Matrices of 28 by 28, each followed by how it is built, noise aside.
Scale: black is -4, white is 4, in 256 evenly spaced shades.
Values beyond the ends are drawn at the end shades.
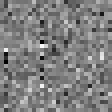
uneven columns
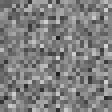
repeating rows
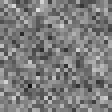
Toeplitz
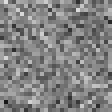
Toeplitz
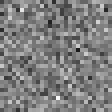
noise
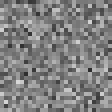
noise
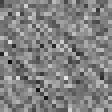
Toeplitz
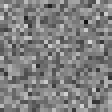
noise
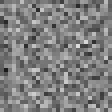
repeating rows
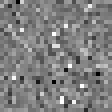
sparse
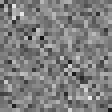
banded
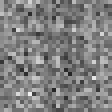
blocks
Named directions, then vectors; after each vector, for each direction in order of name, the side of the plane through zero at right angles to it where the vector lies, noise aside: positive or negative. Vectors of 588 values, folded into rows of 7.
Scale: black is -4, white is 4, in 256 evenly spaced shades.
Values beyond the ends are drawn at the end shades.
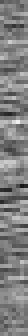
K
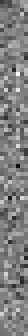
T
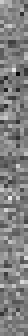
negative, negative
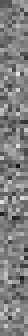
negative, positive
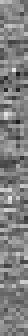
negative, negative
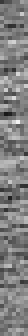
positive, positive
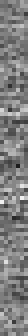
negative, positive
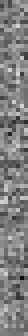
negative, positive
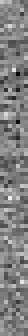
negative, negative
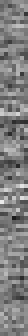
negative, positive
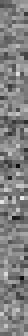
negative, positive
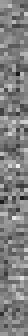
positive, negative
